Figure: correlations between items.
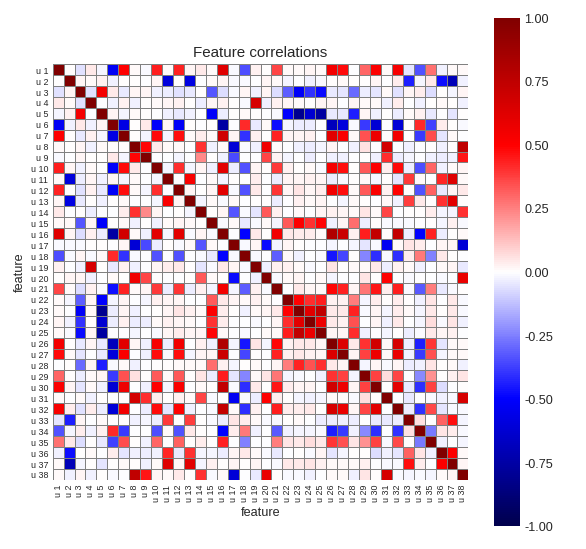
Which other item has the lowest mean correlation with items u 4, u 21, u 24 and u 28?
u 5
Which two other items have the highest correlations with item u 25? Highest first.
u 23, u 24
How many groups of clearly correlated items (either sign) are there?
5
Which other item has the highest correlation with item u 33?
u 37
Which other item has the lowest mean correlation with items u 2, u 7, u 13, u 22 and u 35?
u 6
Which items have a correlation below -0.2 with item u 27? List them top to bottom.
u 6, u 18, u 34
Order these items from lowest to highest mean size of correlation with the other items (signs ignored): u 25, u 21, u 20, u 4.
u 4, u 20, u 25, u 21
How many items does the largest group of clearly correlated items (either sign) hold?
15
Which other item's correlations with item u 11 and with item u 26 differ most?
u 16
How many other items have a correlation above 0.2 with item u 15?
5
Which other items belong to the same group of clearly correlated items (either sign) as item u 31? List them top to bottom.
u 8, u 9, u 14, u 17, u 20, u 38
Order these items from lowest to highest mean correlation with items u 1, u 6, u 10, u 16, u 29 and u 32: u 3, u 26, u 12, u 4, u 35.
u 3, u 4, u 35, u 12, u 26
